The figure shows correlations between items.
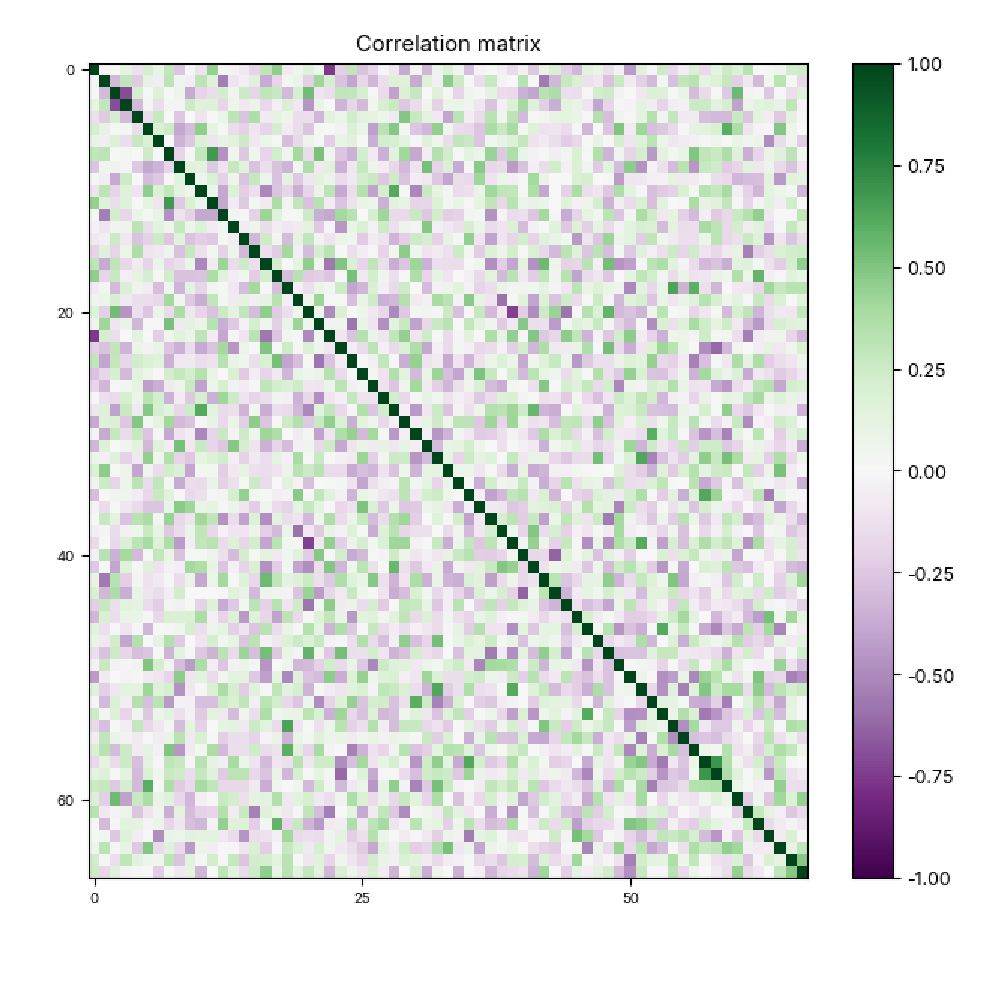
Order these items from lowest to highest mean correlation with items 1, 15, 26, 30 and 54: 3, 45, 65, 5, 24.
5, 24, 3, 45, 65
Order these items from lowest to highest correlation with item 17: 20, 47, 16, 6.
20, 47, 6, 16
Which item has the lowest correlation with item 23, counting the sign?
58
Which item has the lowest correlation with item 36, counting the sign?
49
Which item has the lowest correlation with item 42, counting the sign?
1
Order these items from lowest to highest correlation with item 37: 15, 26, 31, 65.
26, 65, 31, 15
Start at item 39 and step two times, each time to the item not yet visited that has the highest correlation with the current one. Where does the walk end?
32
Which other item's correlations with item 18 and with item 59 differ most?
54
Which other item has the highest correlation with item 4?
29
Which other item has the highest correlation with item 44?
22
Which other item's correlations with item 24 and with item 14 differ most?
35
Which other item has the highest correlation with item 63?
45
